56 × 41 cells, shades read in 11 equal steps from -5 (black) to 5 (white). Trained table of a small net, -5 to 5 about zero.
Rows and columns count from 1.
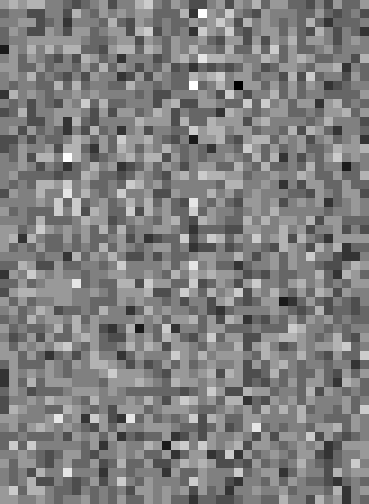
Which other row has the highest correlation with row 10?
23
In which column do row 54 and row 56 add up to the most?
14
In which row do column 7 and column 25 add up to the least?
35
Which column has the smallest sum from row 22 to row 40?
37
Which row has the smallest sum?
49
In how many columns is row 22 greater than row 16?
18
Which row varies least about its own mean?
5
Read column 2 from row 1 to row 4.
2 0 0 1
